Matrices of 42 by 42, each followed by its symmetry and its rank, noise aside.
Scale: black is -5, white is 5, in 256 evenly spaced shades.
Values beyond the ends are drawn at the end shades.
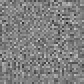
symmetric, rank eight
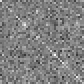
symmetric, rank eight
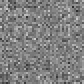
no symmetry, rank six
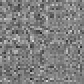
antisymmetric, rank six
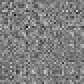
symmetric, rank six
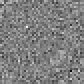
symmetric, rank eight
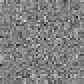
no symmetry, rank six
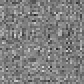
antisymmetric, rank eight
